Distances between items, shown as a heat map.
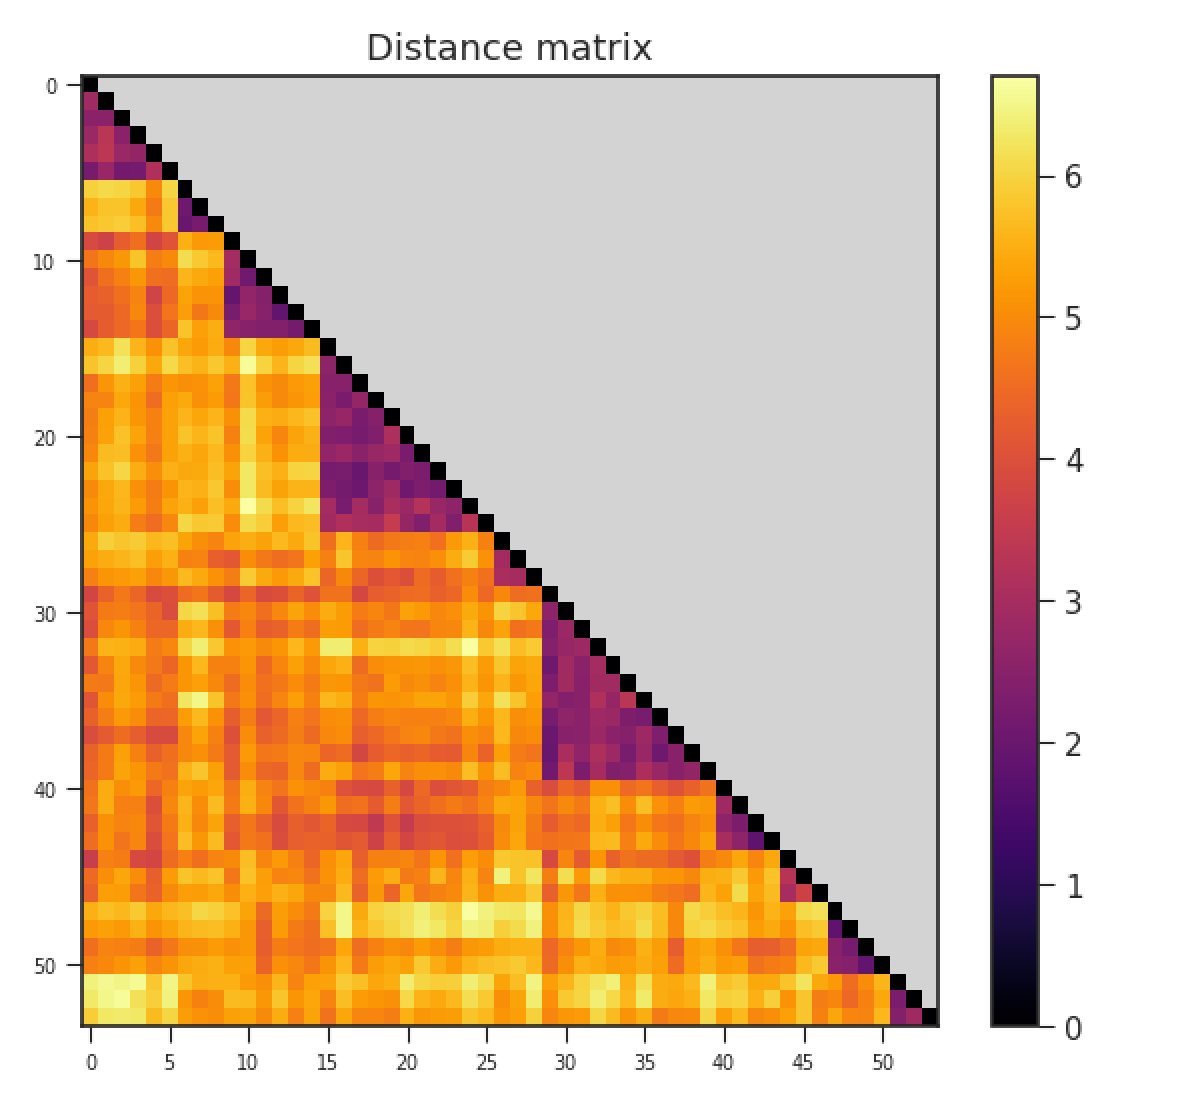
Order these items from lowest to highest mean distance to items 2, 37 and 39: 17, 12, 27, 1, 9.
1, 9, 12, 17, 27
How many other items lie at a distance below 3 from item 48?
3
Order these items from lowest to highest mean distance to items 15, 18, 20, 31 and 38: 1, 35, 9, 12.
35, 9, 12, 1
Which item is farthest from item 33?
51
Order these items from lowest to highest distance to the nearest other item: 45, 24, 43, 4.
43, 24, 4, 45
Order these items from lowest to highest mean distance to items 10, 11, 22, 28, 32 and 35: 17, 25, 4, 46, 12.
12, 17, 4, 25, 46
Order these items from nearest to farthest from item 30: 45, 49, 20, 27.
49, 20, 27, 45
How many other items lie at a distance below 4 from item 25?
10
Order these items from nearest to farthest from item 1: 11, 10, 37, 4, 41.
4, 37, 11, 10, 41
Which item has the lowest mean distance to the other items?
29
